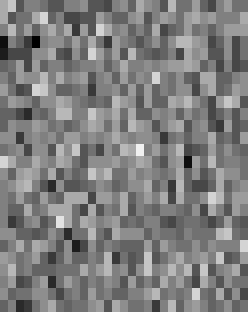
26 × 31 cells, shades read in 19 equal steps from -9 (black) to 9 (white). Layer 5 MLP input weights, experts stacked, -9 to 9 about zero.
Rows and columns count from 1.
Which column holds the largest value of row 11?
17
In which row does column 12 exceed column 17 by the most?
18
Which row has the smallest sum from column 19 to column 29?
19
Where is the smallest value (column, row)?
5, 4
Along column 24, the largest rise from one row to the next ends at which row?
15
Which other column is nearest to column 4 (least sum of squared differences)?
30
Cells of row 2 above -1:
19
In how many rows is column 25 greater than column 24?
12
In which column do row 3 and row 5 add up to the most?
13
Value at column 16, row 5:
-3
